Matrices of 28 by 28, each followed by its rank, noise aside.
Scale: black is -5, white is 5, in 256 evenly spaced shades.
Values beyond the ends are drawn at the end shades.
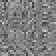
four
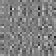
three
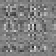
three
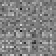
four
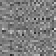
five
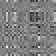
two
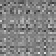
four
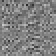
five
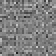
five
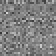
four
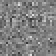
five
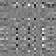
two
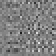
three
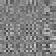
two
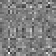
three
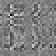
two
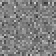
five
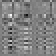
two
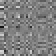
two
